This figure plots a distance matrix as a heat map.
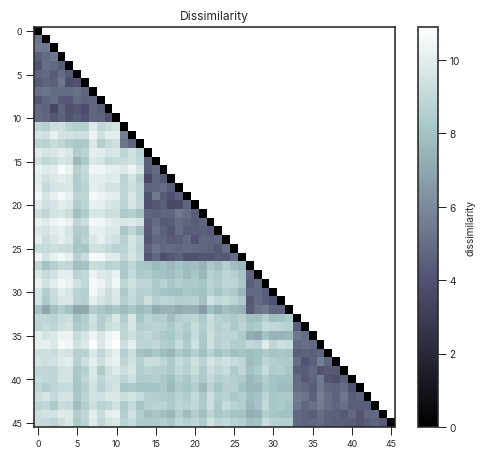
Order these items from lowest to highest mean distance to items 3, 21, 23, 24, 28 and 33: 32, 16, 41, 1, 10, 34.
16, 32, 41, 34, 1, 10
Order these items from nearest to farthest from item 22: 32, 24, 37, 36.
24, 32, 37, 36
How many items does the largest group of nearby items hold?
13
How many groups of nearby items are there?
5
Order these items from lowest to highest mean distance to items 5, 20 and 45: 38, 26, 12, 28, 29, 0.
26, 38, 0, 28, 29, 12
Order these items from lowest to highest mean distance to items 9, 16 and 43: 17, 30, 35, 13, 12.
17, 35, 30, 13, 12
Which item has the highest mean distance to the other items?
12
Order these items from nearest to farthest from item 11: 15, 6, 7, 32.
32, 6, 15, 7
